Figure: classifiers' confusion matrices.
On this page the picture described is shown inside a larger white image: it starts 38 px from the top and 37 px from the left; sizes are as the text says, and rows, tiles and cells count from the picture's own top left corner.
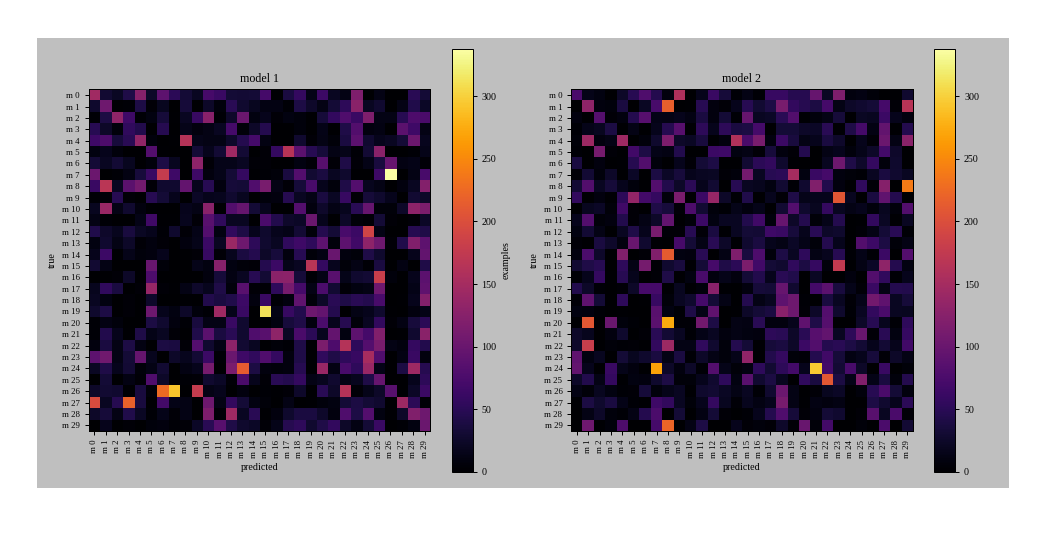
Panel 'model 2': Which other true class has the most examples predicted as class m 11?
m 20
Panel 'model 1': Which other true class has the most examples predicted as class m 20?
m 24
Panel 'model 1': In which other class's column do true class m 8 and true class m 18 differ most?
m 1
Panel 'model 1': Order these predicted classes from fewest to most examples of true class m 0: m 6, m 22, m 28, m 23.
m 22, m 28, m 6, m 23
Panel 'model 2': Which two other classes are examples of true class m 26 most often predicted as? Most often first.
m 18, m 27
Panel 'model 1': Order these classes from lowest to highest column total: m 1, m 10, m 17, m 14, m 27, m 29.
m 27, m 14, m 17, m 1, m 10, m 29
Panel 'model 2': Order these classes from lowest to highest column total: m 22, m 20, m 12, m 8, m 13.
m 13, m 20, m 12, m 22, m 8
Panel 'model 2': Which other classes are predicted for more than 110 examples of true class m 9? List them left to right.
m 5, m 12, m 23
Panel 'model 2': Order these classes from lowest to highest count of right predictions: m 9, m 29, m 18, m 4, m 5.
m 29, m 5, m 18, m 9, m 4
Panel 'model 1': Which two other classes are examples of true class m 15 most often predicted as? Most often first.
m 19, m 11
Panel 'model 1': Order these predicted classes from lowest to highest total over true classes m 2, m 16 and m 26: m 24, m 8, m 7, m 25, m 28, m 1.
m 8, m 1, m 28, m 24, m 25, m 7
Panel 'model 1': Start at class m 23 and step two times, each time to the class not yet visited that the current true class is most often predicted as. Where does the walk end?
m 13
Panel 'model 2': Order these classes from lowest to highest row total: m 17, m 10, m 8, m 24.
m 10, m 17, m 8, m 24
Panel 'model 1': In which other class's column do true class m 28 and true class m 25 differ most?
m 12
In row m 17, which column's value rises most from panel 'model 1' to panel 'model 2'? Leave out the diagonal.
m 12
